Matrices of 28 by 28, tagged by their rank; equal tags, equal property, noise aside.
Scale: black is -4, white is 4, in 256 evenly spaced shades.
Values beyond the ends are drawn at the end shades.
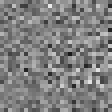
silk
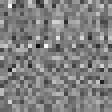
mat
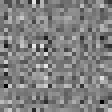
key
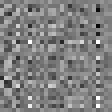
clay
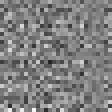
mat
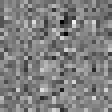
mat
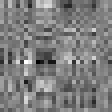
clay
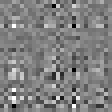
clay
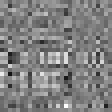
clay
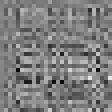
mat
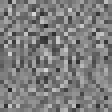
silk
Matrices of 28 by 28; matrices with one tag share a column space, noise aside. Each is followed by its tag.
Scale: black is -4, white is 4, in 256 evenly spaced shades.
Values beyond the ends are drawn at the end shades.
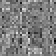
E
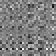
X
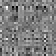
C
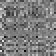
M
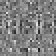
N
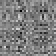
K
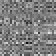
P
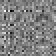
K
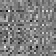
K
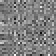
P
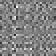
X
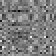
K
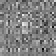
N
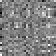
M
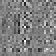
N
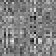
E
